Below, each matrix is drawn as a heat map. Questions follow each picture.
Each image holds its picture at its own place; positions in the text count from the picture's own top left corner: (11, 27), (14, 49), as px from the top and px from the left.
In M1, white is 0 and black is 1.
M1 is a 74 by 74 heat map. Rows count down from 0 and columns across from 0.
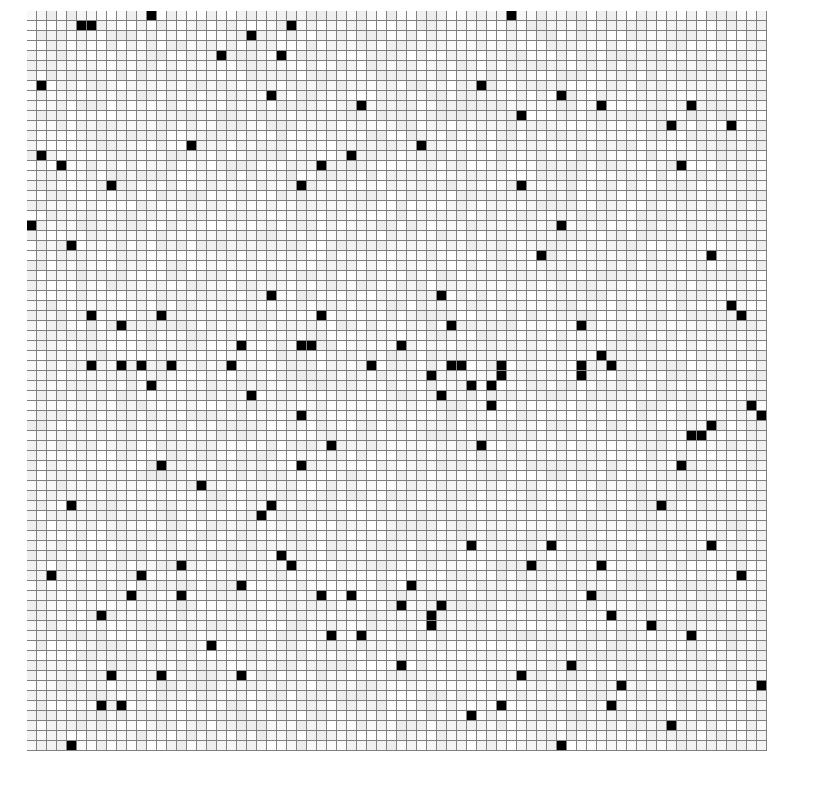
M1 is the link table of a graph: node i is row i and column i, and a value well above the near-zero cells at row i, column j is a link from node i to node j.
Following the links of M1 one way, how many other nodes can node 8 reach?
6
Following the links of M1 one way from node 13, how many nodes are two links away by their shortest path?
2
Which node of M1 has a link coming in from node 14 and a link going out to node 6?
node 1
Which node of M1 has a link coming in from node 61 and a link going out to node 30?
node 62
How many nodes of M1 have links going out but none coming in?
6
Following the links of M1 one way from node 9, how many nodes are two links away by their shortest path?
8
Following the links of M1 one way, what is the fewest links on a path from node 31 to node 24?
4
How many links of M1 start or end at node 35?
11
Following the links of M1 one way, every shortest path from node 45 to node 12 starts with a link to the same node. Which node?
node 65
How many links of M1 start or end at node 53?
6
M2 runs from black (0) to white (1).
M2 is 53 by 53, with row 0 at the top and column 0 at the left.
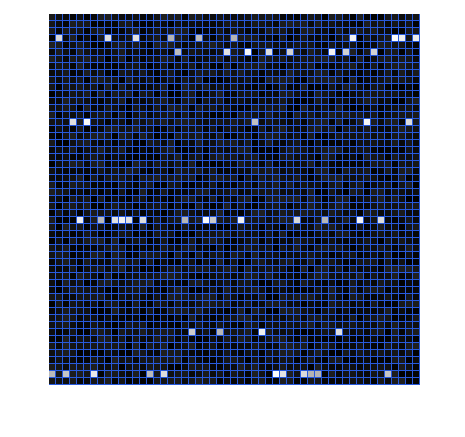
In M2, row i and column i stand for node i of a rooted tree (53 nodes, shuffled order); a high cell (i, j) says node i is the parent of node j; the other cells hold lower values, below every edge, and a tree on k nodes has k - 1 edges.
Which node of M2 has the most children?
29
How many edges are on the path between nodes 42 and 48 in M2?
4
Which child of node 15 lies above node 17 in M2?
3
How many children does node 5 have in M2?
8
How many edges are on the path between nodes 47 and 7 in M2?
2
